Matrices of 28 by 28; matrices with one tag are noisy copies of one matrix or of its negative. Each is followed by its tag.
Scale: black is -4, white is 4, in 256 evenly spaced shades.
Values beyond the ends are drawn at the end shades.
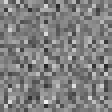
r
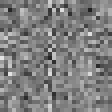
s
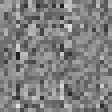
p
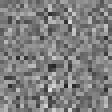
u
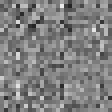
p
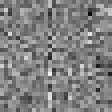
s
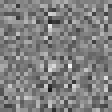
u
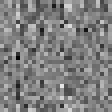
p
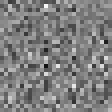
r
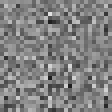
u
